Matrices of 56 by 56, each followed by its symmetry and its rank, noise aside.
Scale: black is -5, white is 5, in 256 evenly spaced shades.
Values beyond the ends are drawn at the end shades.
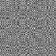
no symmetry, rank four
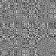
no symmetry, rank four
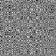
no symmetry, rank five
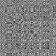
symmetric, rank five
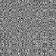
symmetric, rank four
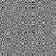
no symmetry, rank three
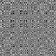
symmetric, rank three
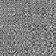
no symmetry, rank four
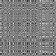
no symmetry, rank three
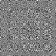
symmetric, rank five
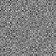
symmetric, rank five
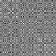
symmetric, rank three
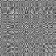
symmetric, rank three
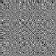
symmetric, rank three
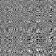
no symmetry, rank three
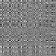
no symmetry, rank three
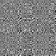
no symmetry, rank five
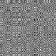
no symmetry, rank four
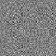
no symmetry, rank five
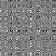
antisymmetric, rank four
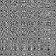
no symmetry, rank five
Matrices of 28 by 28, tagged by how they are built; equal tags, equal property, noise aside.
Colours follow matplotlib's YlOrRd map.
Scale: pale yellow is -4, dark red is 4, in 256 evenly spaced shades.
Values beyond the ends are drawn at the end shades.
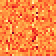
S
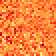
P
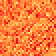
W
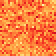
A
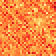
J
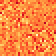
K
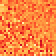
P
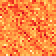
J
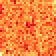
A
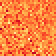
P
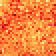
A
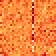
S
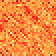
J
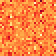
S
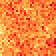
A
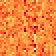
S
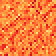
W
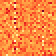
S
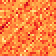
W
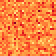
S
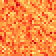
J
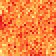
A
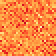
J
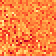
P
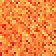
J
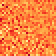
P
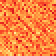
J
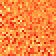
P
